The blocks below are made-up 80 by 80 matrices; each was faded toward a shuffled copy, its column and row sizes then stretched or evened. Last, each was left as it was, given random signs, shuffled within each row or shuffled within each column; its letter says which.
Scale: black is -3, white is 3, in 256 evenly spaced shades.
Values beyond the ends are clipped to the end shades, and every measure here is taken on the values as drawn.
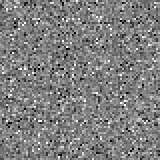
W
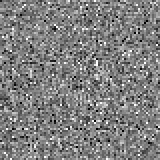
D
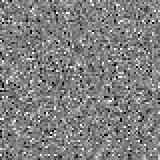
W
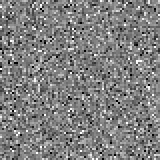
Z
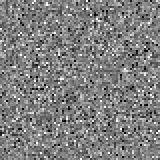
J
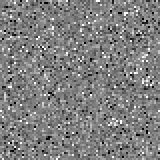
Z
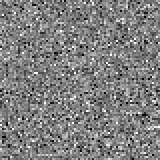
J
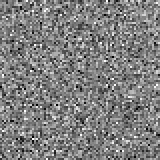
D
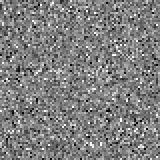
J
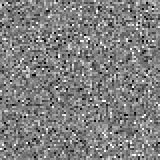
J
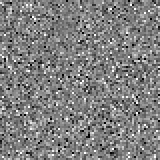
Z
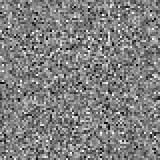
W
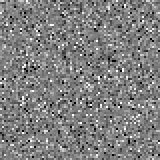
D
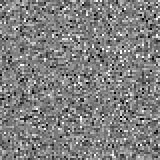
D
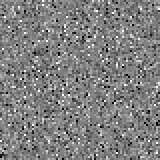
Z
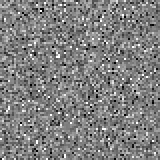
Z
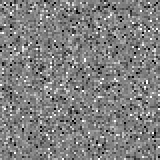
Z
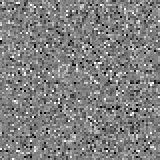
D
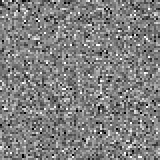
W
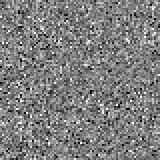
W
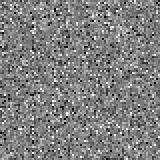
Z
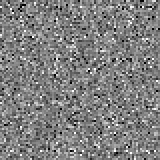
W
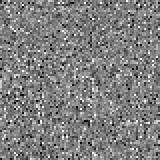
D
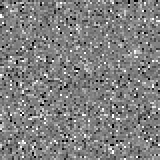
W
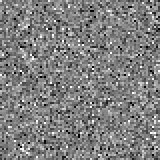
W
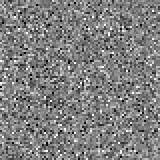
W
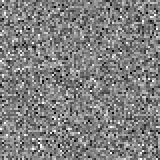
Z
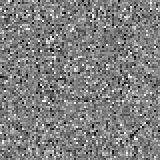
D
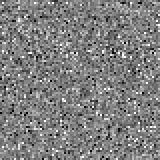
J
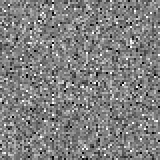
Z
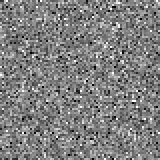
J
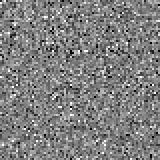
D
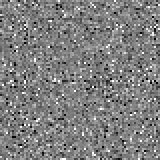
D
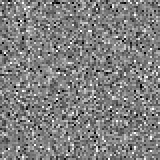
D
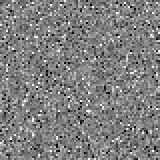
Z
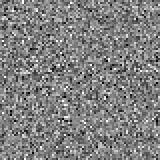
W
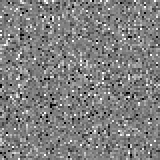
D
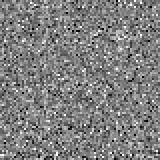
J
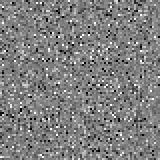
W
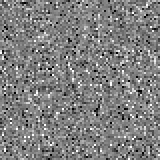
D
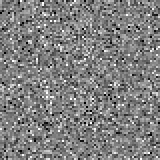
D
